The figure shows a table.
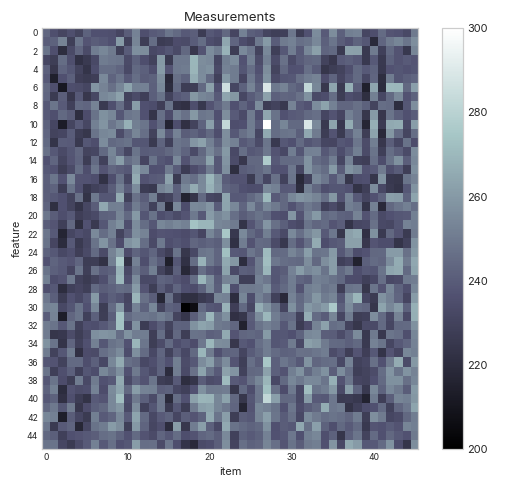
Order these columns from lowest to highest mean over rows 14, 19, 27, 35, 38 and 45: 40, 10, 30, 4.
4, 10, 40, 30
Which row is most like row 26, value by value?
18
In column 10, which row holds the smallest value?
25
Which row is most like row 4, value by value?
3
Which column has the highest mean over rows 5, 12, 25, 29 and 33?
22
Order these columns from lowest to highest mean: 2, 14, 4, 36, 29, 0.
2, 4, 36, 29, 14, 0
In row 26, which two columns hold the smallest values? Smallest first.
17, 15
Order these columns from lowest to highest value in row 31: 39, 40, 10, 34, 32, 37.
39, 34, 10, 37, 40, 32
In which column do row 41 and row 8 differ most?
19
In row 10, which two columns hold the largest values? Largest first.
27, 32
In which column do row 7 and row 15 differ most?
23
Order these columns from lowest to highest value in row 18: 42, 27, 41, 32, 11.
41, 11, 32, 42, 27
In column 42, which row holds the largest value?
6
